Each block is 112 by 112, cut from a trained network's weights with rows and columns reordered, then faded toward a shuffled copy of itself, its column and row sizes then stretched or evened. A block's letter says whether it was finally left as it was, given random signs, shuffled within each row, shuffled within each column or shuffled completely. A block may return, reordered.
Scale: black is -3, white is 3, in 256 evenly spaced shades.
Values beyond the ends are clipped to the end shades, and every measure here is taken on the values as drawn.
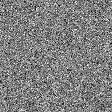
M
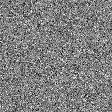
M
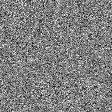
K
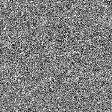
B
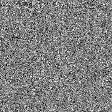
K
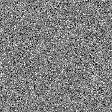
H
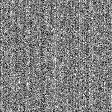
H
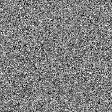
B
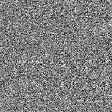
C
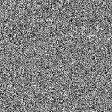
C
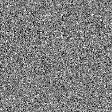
B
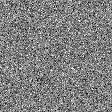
M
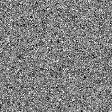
B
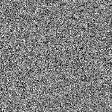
B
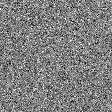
M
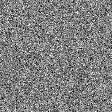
H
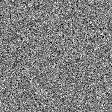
M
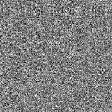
C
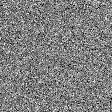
M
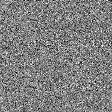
K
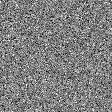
M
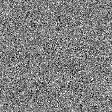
B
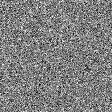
M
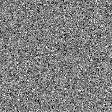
H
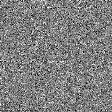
B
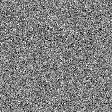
K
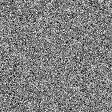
M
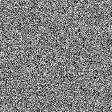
H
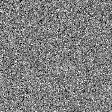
H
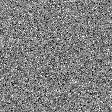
M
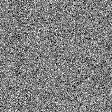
H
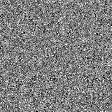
K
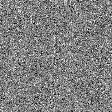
H
